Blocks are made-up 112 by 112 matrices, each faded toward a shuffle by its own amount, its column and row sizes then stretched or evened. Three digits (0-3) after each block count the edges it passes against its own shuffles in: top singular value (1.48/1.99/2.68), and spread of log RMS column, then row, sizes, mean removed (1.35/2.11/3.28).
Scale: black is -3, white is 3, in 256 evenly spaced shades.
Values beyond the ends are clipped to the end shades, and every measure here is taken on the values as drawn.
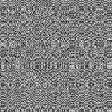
3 0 2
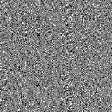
2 2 0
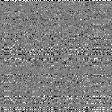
3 1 3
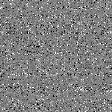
1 1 2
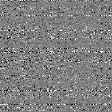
2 2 3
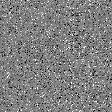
1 1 0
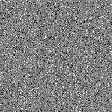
2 0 0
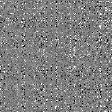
0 3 2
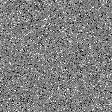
0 0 0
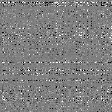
1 2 3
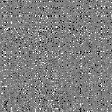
2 2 2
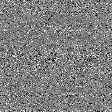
1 0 2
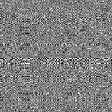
3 0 3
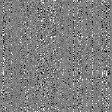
2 3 1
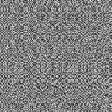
3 1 2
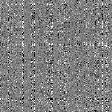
2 3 1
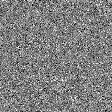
0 0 1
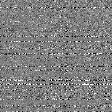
0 1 3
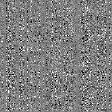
0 3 2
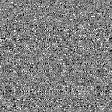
2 0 2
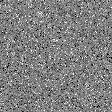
0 0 0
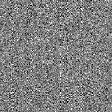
2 2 1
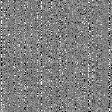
2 3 0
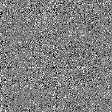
0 2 2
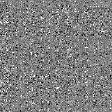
0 2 2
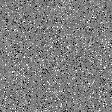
0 1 1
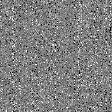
0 2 0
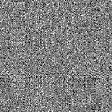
2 1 1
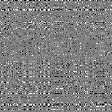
3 1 3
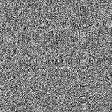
2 0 1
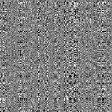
3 3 2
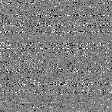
0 1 3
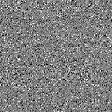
2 0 1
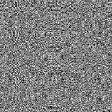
2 2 1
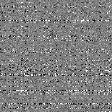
1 2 3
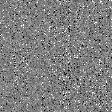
0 2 0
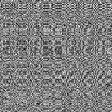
3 0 2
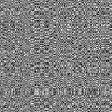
3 2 1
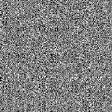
2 2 1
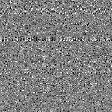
2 0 2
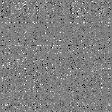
1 2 2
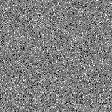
2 0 0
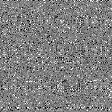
2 0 2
